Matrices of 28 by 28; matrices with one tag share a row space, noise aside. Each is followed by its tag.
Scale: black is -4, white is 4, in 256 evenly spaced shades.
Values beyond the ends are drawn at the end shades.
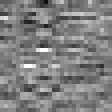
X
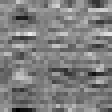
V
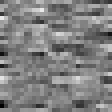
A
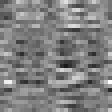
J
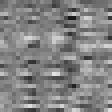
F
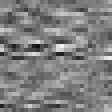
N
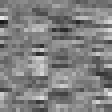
A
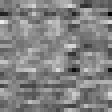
F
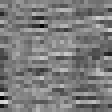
A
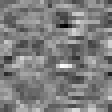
J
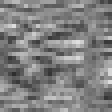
N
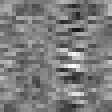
J
